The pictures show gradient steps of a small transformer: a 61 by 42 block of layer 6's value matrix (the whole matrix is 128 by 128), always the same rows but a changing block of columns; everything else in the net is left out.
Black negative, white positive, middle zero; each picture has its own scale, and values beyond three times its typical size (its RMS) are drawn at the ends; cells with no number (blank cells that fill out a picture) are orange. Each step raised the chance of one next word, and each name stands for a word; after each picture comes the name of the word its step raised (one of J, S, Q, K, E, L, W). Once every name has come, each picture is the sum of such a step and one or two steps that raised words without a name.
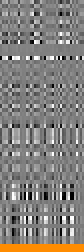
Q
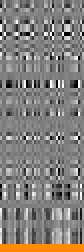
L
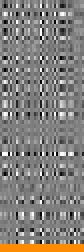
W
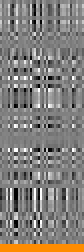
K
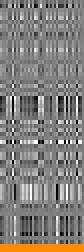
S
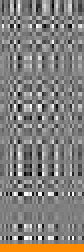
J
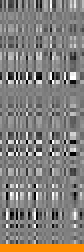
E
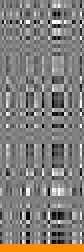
W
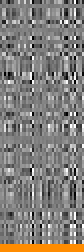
E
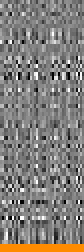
Q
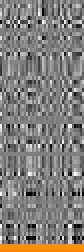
J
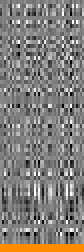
K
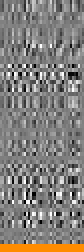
E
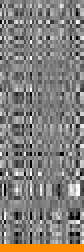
W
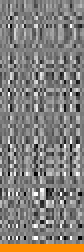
J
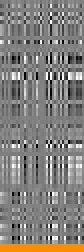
J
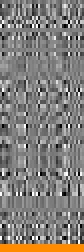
J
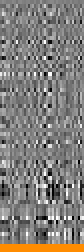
Q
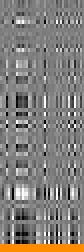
S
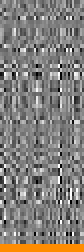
S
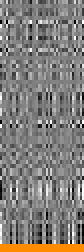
S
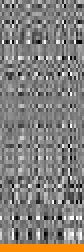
Q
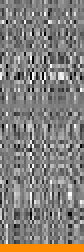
E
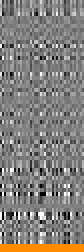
E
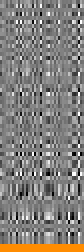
W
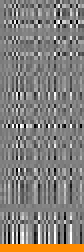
Q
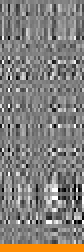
K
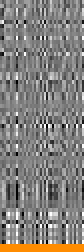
E
